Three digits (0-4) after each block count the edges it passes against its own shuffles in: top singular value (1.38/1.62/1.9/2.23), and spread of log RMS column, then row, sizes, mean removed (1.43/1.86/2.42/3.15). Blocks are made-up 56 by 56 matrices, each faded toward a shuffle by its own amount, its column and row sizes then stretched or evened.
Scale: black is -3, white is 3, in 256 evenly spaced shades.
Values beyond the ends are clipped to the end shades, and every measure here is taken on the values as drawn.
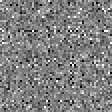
1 0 2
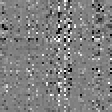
3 4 2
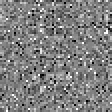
3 0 0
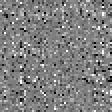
2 2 1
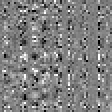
4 4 1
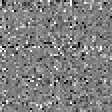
2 1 2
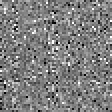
1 3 0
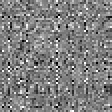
4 3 1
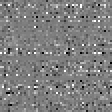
0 2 4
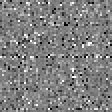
2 0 2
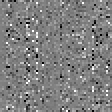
0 3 0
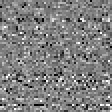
3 0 3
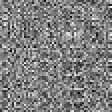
3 2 0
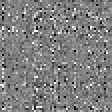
1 3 2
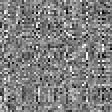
4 3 1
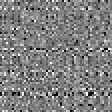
4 1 3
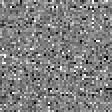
0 2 2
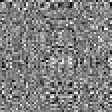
4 2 2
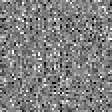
3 1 0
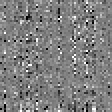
1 4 1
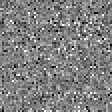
1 0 2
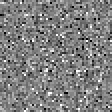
0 1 1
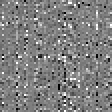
2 4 2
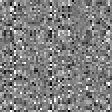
4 3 0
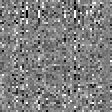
2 4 2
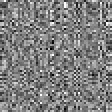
4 3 1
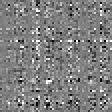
1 4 3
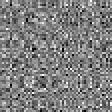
4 2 1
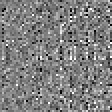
3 3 1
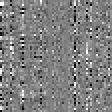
3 4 0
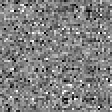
2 0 2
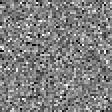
0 0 1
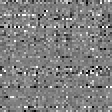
1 1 4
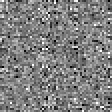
3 2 2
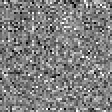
2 0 2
